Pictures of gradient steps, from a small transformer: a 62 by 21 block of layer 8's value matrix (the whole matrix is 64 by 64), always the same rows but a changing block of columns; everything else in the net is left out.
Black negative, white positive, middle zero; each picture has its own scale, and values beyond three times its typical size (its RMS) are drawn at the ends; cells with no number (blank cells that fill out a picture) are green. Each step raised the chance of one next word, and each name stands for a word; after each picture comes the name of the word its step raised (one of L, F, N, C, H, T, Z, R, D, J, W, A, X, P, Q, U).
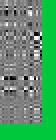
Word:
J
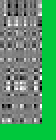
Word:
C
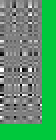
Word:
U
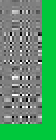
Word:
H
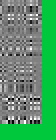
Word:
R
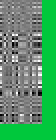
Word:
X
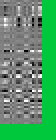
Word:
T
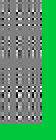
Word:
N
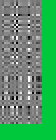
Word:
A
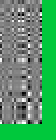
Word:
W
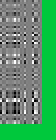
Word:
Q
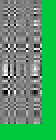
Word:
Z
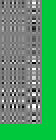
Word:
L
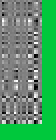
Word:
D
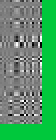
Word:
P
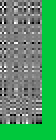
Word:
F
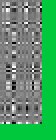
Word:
F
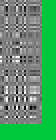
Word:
A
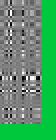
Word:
J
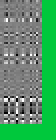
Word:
Q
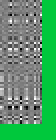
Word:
A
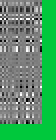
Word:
R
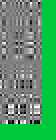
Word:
D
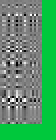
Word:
T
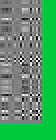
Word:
P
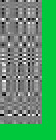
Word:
P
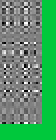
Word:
F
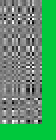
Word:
R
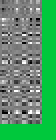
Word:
Q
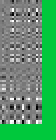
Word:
W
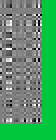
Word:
C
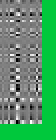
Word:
W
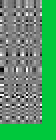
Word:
U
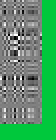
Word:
J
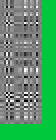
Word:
U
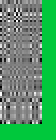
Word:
W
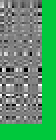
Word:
U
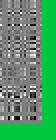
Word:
N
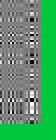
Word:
Q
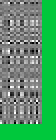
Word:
D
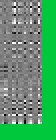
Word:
F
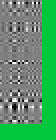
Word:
L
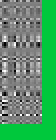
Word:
P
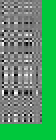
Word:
X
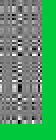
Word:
R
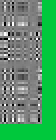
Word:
C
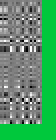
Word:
R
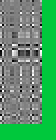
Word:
N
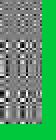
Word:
Z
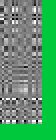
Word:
R
